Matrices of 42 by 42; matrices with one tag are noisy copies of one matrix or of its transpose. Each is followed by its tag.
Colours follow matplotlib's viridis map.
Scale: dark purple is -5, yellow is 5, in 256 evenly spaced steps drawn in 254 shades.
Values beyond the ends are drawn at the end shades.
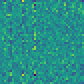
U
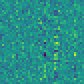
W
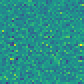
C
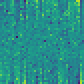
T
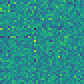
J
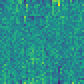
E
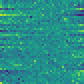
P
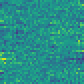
E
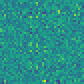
C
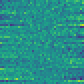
T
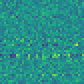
W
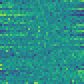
P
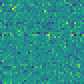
U
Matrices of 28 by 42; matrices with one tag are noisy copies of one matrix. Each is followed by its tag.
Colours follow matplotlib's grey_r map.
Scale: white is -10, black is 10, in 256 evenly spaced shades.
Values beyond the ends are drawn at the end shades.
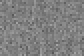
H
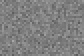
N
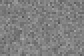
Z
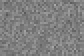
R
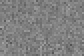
H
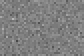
N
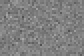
Z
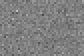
N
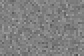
N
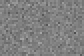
Z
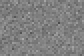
Z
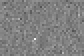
R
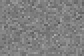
Z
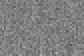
H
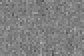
H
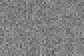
H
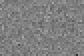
N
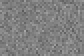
R
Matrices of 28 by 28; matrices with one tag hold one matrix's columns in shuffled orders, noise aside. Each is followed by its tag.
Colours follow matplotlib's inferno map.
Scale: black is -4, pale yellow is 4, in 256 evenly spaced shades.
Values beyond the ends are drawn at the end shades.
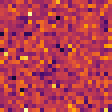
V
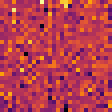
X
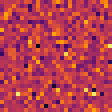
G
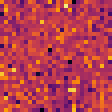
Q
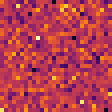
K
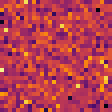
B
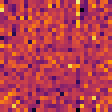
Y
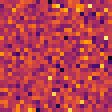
K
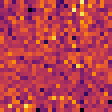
Y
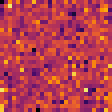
Q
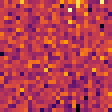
X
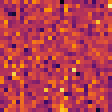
Q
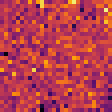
X
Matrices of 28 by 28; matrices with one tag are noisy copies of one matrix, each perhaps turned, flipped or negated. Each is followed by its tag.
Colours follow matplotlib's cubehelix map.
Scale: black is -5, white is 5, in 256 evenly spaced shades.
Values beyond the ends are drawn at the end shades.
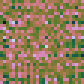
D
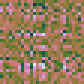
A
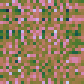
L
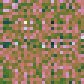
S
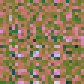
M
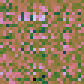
A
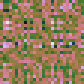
S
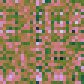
S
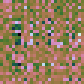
A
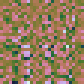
M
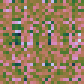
A
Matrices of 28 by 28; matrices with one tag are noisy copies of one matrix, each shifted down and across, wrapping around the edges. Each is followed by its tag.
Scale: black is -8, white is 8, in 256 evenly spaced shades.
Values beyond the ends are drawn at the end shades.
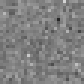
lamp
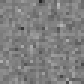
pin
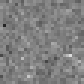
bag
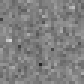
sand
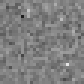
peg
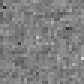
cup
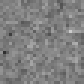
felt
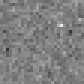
sand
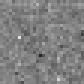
pin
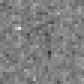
sand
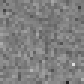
lamp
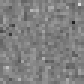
lamp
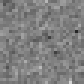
cup
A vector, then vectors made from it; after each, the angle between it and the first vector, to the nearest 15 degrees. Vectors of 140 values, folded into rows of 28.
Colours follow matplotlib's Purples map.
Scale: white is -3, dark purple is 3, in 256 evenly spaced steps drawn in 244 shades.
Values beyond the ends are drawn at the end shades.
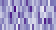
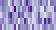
15 degrees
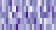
135 degrees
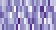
165 degrees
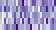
105 degrees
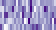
90 degrees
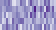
120 degrees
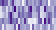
30 degrees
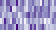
120 degrees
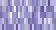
165 degrees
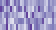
120 degrees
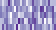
165 degrees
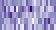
45 degrees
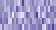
105 degrees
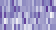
75 degrees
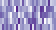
165 degrees
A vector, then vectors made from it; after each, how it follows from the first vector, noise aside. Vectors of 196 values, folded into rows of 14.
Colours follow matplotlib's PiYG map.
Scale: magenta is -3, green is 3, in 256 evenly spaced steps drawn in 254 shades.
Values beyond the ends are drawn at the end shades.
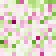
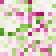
wrapped around, negated.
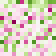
copied.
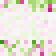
partly zeroed.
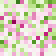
copied.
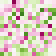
reversed.
